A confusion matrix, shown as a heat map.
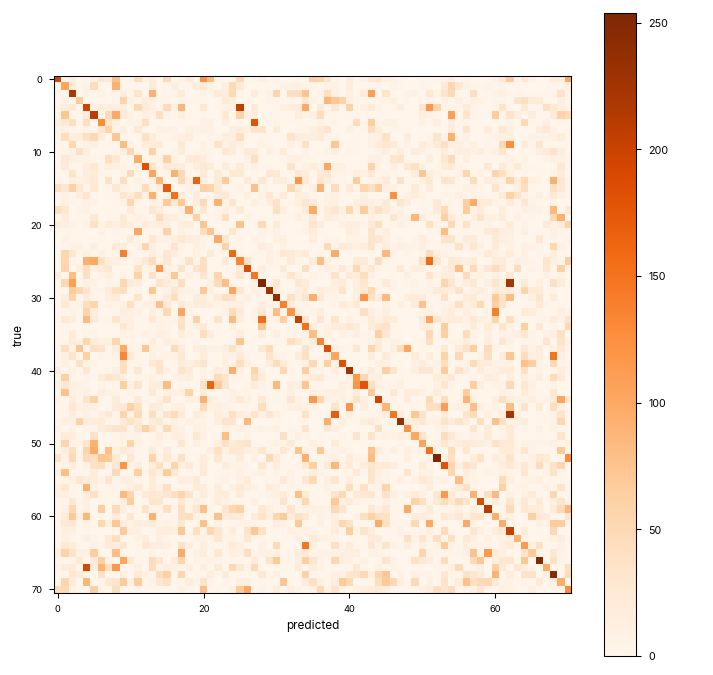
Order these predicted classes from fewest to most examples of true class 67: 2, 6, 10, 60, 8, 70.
10, 2, 70, 60, 6, 8
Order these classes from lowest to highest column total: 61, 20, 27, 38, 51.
27, 61, 51, 38, 20
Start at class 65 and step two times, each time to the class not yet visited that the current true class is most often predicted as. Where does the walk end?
48
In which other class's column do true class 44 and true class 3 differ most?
35
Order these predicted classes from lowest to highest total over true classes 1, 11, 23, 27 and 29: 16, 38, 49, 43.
49, 38, 43, 16
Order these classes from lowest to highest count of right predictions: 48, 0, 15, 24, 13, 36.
13, 48, 36, 24, 15, 0
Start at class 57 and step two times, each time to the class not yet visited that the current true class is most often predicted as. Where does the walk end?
9
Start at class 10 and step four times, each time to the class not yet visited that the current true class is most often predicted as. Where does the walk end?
62
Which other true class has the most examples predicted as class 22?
17
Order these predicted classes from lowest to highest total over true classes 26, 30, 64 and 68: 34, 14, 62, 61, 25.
25, 61, 62, 14, 34
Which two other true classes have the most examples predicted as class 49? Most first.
19, 46
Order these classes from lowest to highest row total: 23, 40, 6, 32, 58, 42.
23, 6, 32, 58, 40, 42
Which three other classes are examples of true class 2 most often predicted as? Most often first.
43, 13, 34
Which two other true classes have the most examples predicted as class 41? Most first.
42, 14
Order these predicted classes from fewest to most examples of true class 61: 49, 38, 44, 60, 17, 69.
60, 38, 17, 49, 69, 44
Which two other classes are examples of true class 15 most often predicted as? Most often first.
36, 27
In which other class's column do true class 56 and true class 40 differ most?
24
